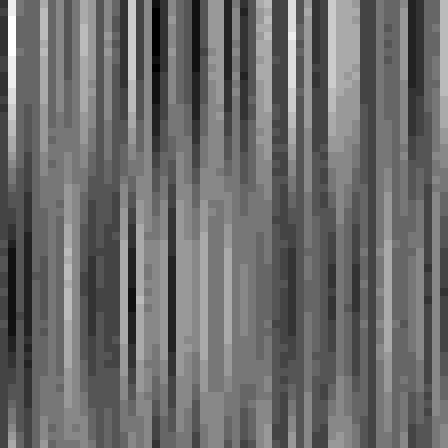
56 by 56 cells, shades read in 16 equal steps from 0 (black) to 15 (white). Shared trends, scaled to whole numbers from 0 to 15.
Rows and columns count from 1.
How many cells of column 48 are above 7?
5
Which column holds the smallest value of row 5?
20
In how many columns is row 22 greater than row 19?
13
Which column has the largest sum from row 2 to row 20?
2
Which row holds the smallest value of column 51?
41
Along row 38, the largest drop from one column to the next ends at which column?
17
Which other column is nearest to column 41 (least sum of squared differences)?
35
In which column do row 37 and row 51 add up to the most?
9
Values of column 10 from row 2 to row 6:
7 7 7 7 7
